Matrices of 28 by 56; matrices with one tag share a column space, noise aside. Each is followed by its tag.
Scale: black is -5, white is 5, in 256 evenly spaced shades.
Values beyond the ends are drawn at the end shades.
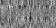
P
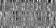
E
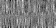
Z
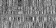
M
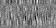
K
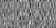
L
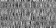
L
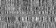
M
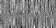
Z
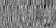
P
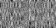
L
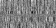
M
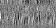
K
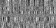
M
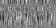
K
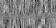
Z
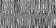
Z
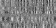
M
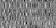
L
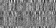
E
